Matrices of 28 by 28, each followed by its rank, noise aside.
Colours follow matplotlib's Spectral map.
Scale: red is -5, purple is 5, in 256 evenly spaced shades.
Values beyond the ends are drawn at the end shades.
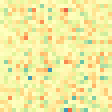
seven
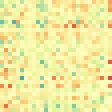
five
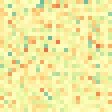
seven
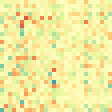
six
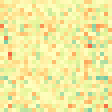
six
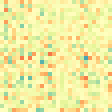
four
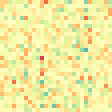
seven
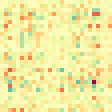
four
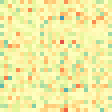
six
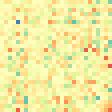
four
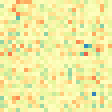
seven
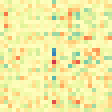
five
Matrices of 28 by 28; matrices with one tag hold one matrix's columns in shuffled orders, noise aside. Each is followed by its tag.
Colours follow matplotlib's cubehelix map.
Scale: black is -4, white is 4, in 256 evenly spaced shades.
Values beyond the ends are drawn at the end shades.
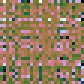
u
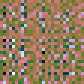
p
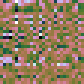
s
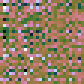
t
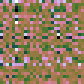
s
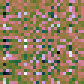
p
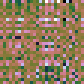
u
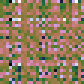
u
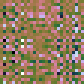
p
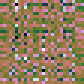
t
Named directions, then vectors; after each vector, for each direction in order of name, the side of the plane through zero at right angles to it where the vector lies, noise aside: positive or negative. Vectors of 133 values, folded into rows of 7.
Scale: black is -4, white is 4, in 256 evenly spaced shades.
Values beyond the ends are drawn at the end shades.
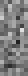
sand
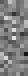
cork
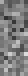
negative, negative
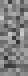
negative, positive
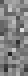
positive, positive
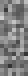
positive, positive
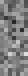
negative, negative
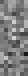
positive, positive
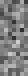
negative, negative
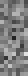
negative, negative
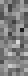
negative, negative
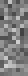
positive, negative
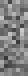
negative, positive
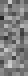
positive, negative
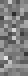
positive, negative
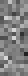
positive, negative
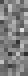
positive, positive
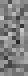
negative, positive
